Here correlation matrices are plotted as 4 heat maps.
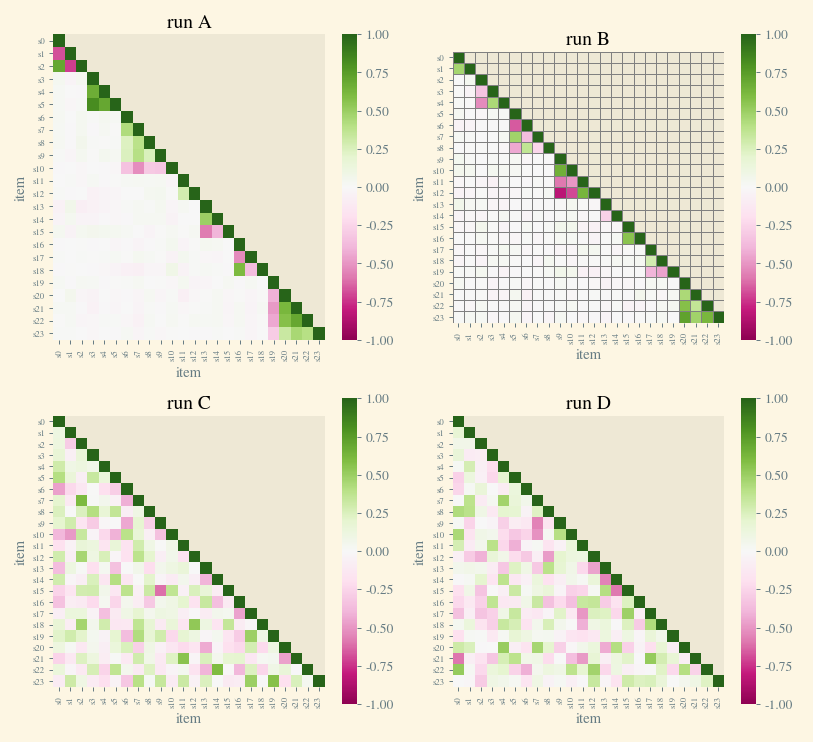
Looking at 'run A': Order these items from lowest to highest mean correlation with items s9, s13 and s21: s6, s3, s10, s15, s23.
s15, s10, s3, s6, s23
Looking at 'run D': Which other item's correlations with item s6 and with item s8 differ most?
s0
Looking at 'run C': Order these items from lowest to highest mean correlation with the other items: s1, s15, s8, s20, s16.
s16, s20, s1, s15, s8
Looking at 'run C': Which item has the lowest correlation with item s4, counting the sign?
s17
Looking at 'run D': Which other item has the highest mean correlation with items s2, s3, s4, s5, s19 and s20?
s7
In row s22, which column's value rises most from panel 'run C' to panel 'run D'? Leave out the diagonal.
s12
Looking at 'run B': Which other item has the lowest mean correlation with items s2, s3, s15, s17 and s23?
s19
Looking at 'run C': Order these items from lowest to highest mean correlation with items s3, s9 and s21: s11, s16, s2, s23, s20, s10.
s20, s10, s16, s2, s23, s11
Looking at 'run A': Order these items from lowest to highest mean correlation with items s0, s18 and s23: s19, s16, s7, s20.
s19, s7, s20, s16
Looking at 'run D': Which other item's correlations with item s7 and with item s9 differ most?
s10
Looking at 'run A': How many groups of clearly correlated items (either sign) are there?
7
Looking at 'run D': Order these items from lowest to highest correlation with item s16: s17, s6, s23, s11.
s17, s6, s23, s11
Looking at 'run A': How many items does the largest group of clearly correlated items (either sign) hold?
5
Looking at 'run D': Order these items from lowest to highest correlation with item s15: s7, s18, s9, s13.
s9, s7, s18, s13
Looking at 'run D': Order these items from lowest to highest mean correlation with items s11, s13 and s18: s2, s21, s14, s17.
s14, s21, s2, s17
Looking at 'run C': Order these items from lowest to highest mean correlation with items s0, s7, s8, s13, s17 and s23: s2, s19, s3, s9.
s3, s9, s2, s19
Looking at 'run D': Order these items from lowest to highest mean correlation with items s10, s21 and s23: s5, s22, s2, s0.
s2, s0, s5, s22
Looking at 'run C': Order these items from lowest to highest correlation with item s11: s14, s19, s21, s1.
s1, s14, s19, s21
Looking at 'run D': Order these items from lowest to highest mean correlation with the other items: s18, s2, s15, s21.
s2, s21, s15, s18
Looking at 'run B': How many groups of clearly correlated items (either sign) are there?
8
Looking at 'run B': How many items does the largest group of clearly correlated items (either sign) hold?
4
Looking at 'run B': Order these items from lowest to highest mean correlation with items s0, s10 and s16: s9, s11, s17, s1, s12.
s12, s11, s17, s1, s9
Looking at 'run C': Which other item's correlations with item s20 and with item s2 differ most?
s7
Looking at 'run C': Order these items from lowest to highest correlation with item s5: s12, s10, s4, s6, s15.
s10, s6, s15, s12, s4
